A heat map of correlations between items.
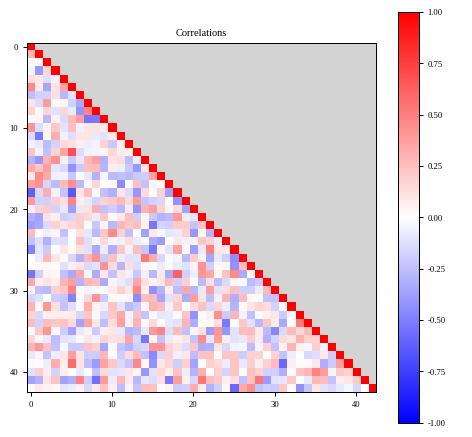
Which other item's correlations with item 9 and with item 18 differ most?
5
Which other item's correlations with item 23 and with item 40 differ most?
10
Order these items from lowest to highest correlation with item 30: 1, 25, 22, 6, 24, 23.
1, 23, 6, 24, 25, 22
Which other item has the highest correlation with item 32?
2
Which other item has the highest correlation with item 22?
25
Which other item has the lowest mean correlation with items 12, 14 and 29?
23
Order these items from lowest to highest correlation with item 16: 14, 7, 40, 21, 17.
21, 14, 7, 17, 40
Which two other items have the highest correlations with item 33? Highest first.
34, 23
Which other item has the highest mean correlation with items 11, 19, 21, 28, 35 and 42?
41
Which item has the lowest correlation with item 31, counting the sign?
39
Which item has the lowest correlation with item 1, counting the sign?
11
